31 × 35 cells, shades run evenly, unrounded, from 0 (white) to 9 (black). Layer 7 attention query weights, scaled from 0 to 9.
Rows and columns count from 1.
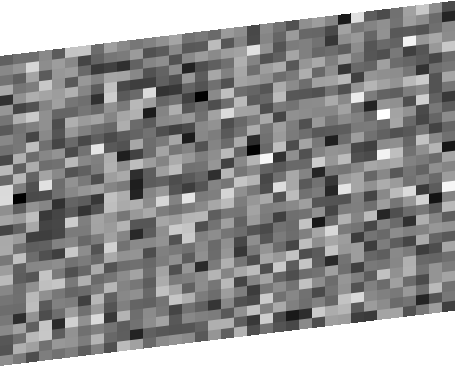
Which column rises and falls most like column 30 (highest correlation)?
31
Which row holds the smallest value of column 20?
3
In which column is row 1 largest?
27
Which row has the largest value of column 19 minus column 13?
26
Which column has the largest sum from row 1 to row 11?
15
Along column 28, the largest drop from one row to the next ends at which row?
29
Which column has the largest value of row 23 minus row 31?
19
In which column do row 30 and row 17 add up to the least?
18
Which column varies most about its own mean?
20
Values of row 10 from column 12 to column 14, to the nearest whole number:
5 6 7
